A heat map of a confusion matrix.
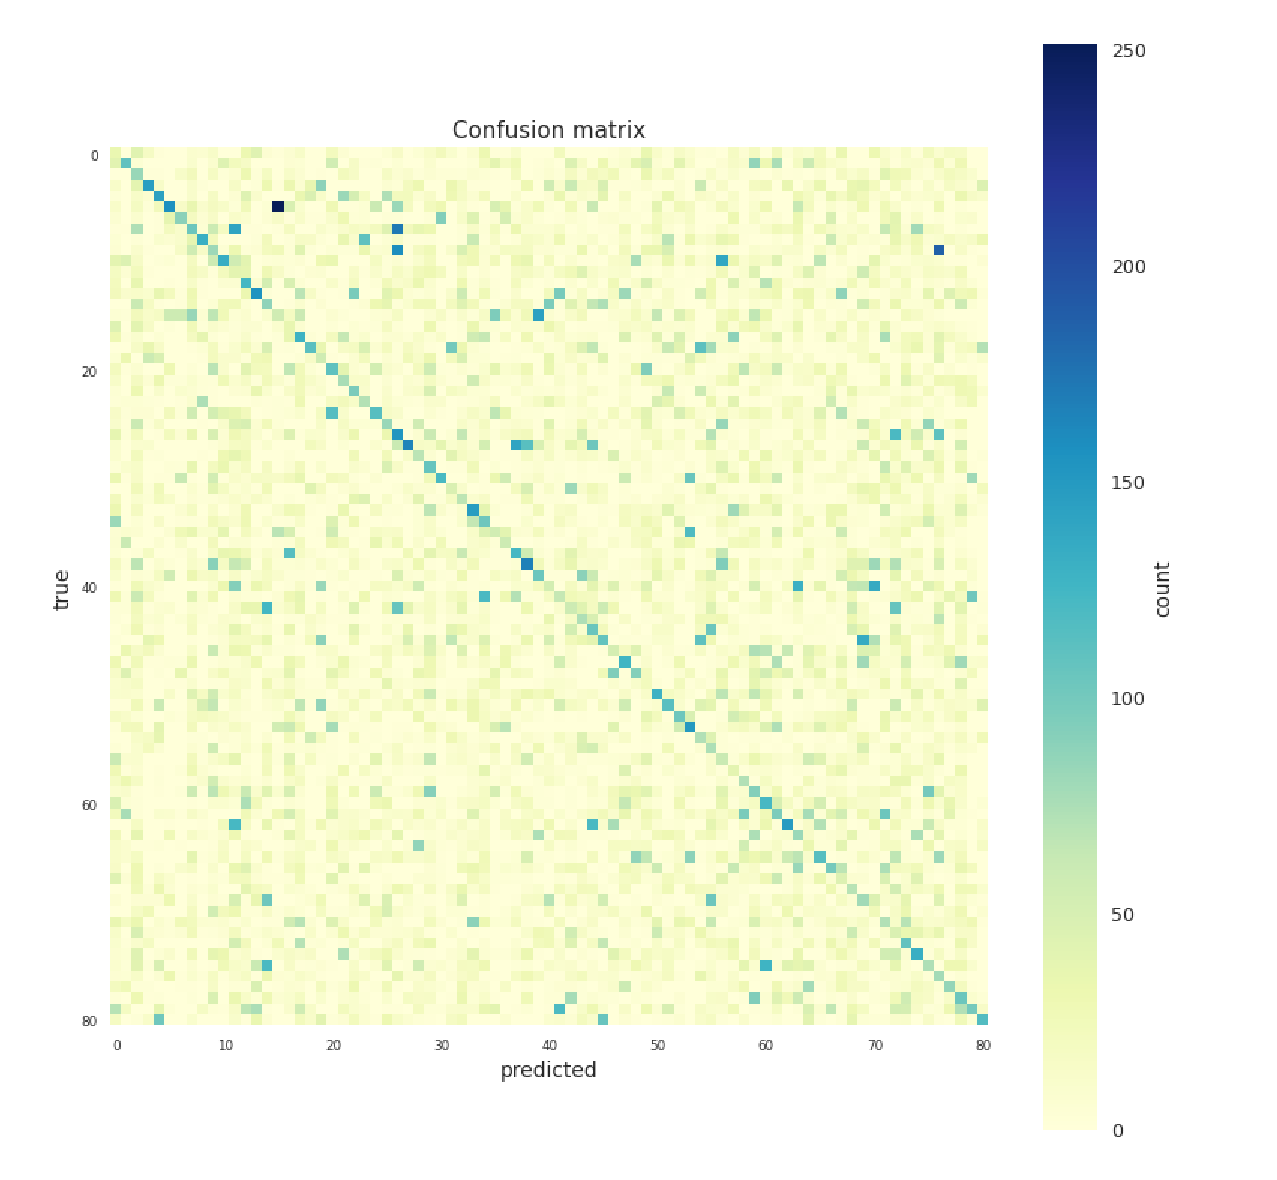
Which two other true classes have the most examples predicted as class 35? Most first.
15, 24
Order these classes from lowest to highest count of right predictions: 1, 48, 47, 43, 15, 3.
15, 43, 48, 1, 47, 3
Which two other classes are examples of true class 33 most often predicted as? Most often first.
57, 29
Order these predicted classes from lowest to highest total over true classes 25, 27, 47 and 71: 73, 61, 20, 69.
20, 61, 73, 69
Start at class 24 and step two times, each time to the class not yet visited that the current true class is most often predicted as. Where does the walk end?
49
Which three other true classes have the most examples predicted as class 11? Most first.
7, 62, 40
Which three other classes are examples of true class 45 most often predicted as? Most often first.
69, 54, 19
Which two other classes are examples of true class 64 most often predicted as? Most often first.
28, 58
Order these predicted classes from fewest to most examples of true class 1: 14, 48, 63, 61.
14, 63, 48, 61
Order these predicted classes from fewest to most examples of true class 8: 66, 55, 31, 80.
31, 55, 80, 66
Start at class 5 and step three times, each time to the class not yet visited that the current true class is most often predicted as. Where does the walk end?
43
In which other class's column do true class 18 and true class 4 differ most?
54
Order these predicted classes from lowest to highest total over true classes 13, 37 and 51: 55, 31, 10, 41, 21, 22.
21, 10, 31, 55, 22, 41
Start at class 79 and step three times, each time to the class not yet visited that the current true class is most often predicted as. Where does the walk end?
0
